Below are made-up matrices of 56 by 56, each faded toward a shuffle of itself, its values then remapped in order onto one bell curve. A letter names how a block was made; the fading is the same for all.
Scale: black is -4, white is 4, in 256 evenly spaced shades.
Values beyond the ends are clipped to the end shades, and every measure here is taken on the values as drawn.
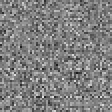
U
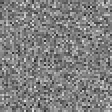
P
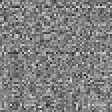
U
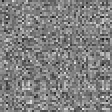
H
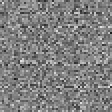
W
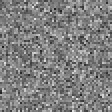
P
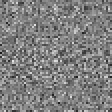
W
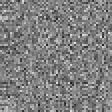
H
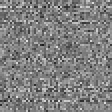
W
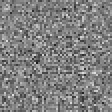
U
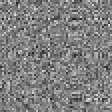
H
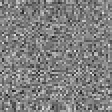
H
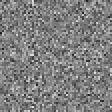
P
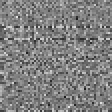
W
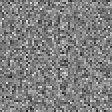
P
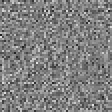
U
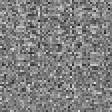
U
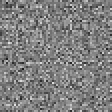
U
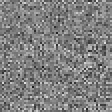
H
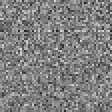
U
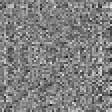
U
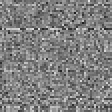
U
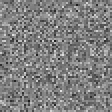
U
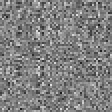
H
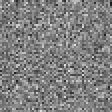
H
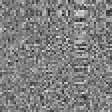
H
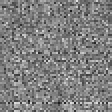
W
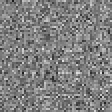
U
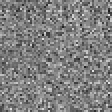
U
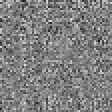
U
